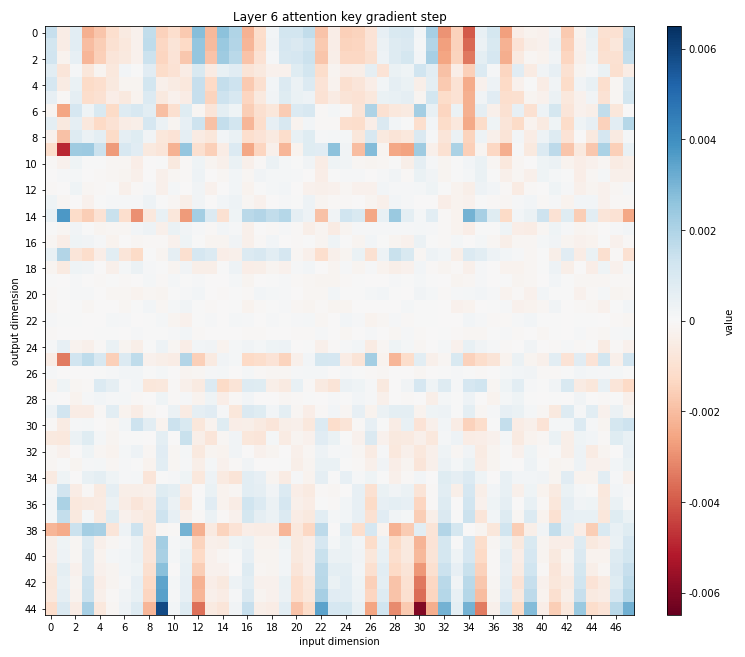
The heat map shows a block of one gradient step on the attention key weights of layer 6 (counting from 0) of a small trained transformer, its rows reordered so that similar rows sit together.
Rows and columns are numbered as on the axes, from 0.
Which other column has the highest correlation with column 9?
39
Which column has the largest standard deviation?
34
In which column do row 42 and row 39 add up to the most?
9
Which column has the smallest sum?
30
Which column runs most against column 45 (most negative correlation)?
19
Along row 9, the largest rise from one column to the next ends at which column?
2
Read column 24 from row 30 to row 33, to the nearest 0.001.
-0.001 0 0 0
